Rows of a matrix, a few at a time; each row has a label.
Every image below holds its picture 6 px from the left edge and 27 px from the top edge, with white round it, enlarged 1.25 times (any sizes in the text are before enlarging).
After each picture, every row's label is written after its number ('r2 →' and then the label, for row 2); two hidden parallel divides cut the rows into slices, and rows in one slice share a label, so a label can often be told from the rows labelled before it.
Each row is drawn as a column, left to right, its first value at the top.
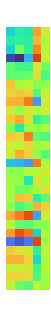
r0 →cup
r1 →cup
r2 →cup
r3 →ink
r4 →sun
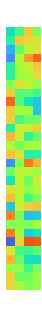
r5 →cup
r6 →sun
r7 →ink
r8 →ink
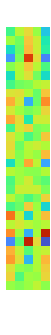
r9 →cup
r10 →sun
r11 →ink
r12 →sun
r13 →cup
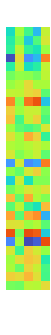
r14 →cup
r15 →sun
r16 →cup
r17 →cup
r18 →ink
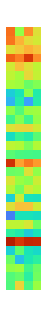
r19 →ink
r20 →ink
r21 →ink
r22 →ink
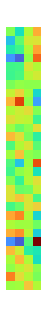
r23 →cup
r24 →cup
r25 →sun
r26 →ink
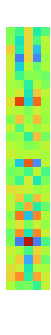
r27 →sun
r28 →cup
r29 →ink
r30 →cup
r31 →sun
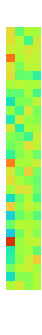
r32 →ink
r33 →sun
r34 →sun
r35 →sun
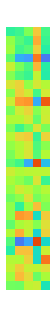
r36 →sun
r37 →cup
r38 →cup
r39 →ink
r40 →cup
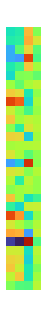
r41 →cup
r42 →cup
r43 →ink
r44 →sun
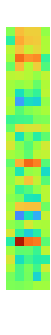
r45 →sun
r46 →ink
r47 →ink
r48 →ink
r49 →sun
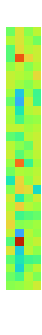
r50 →sun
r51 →ink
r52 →sun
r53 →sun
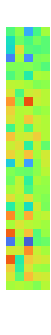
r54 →cup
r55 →sun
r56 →cup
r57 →sun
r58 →sun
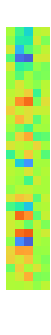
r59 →sun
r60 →cup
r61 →cup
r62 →sun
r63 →sun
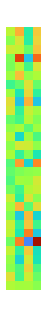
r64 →sun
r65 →ink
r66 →cup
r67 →ink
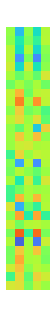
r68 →sun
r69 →cup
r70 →sun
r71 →cup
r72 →sun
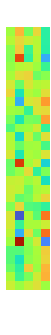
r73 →sun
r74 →ink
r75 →sun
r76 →sun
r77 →cup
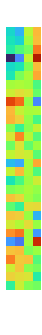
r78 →cup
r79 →cup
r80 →sun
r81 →ink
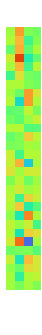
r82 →sun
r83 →ink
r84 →cup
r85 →sun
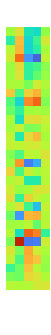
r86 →sun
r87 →ink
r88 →cup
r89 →cup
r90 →sun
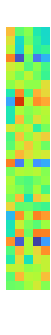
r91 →ink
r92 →cup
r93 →sun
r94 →cup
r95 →cup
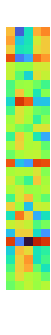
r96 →ink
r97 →cup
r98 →cup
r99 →ink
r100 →ink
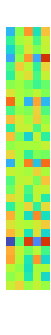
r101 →cup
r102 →sun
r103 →ink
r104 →cup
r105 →ink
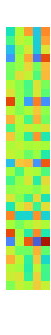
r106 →cup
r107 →sun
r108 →ink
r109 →cup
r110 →ink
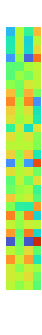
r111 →cup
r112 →sun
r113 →cup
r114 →ink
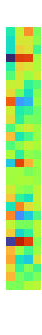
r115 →cup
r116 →ink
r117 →ink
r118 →sun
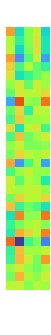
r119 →ink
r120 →cup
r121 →sun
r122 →sun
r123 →cup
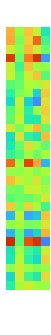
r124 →ink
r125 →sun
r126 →ink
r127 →ink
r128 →cup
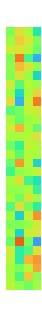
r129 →sun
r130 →ink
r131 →sun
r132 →cup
